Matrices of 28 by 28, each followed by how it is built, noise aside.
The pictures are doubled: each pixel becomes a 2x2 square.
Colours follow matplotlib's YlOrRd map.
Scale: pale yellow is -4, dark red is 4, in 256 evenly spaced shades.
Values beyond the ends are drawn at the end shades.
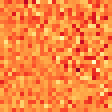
upper triangular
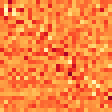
banded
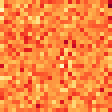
uneven columns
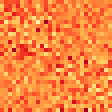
block diagonal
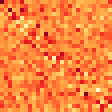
banded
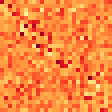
banded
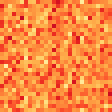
repeating rows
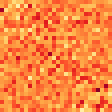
block diagonal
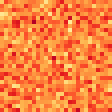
noise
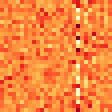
uneven columns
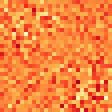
block diagonal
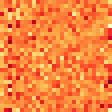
uneven columns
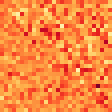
upper triangular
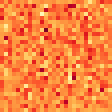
uneven columns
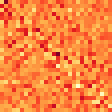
banded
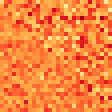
upper triangular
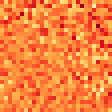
upper triangular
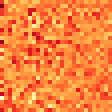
uneven columns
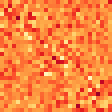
block diagonal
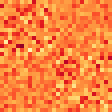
block diagonal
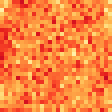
smooth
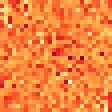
block diagonal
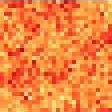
smooth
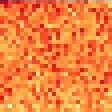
smooth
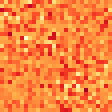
block diagonal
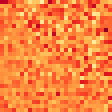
upper triangular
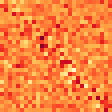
banded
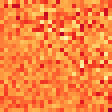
upper triangular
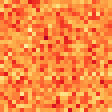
noise
